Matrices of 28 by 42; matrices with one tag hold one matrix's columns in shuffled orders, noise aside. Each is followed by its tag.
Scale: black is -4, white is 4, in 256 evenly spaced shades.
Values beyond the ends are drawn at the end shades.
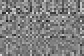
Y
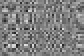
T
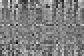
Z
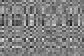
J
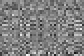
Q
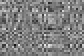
T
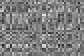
T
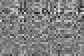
Y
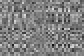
T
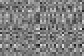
T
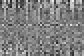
Z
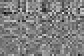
Y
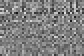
Y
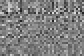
Y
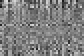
Z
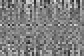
Z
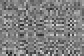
Q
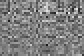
Y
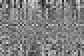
Z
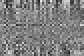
Z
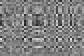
J
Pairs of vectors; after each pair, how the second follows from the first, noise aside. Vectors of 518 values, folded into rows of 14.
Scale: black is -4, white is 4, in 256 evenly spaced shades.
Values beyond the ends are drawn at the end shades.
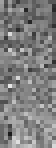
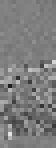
negated, partly zeroed.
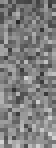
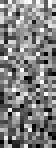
negated, scaled up.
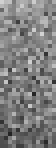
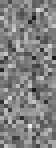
shuffled.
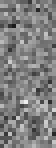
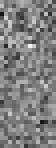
reversed.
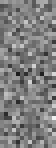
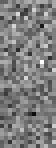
shuffled.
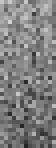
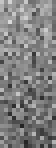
copied.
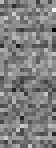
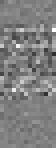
negated, partly zeroed.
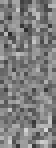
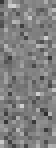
reversed, partly zeroed.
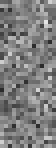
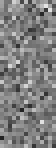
shuffled.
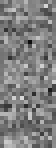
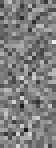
shuffled.
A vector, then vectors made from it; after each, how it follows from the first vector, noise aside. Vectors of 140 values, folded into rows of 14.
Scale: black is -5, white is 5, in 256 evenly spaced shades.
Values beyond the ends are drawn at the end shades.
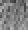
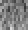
copied.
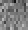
copied.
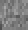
wrapped around, shrunk.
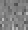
reversed, negated, partly zeroed.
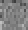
partly zeroed.
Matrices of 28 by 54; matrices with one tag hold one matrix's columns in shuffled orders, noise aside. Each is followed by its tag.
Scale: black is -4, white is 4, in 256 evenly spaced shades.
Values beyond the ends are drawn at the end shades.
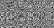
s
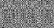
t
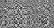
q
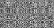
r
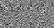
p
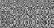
q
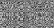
s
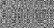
t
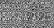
s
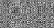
r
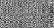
r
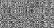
r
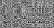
r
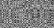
t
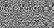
p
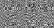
p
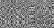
q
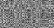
t
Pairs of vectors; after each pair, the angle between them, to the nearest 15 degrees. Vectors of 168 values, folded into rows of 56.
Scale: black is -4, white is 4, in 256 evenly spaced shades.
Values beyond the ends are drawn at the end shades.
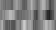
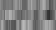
15 degrees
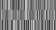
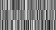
15 degrees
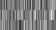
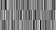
105 degrees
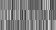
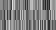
150 degrees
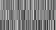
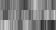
90 degrees
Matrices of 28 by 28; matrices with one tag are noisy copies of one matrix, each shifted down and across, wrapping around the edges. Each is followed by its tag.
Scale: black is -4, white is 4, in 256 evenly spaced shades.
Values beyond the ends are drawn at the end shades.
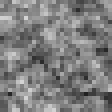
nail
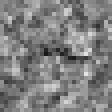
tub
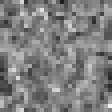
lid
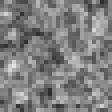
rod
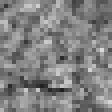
tub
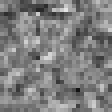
tub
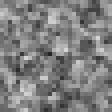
rod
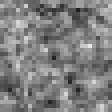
nail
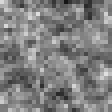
nail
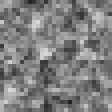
rod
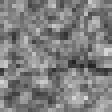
tub
